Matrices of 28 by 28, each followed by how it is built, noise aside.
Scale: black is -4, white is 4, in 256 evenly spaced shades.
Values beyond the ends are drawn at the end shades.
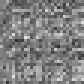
blocks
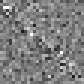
banded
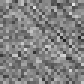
Toeplitz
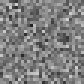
noise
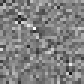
banded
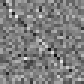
diagonal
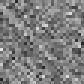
Toeplitz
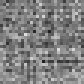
blocks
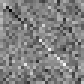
diagonal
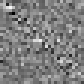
banded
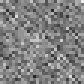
Toeplitz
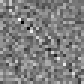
diagonal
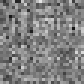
blocks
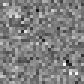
banded
